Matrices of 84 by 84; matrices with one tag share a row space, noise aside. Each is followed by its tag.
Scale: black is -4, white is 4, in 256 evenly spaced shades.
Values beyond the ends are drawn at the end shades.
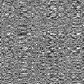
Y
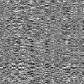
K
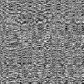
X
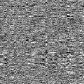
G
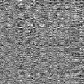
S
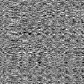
X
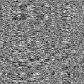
K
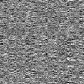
G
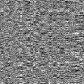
S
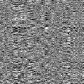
K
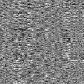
K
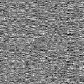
G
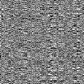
Y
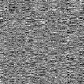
G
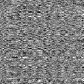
X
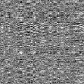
S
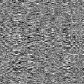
K
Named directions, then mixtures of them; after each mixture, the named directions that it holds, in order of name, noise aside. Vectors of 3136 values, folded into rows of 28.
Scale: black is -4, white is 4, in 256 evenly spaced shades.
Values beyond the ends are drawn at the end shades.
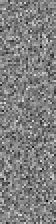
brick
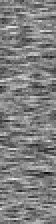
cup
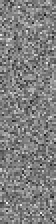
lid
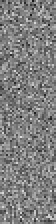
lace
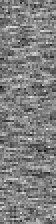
cup, lace.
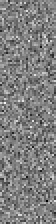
brick.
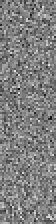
lace, lid.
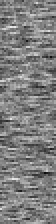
cup.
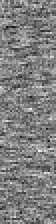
cup, lace.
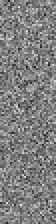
brick, lid.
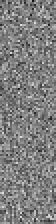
lace.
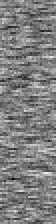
cup.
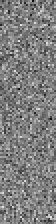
lace.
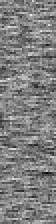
cup, lace.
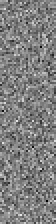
brick.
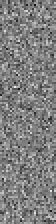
brick, lace.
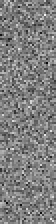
lid.
